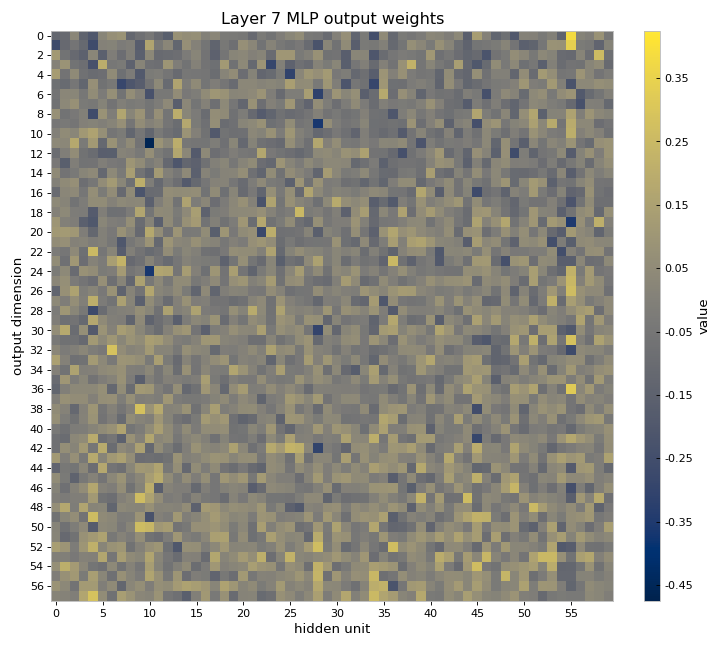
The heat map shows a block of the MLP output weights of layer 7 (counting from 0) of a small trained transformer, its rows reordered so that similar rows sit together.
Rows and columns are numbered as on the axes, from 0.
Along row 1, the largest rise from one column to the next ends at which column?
10
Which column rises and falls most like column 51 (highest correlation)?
17
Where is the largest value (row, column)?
0, 55
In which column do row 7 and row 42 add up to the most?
25
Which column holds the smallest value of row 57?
14
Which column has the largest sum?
53
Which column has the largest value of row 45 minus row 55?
54
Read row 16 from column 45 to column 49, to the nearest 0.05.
-0.25 -0.1 -0.05 -0.15 0
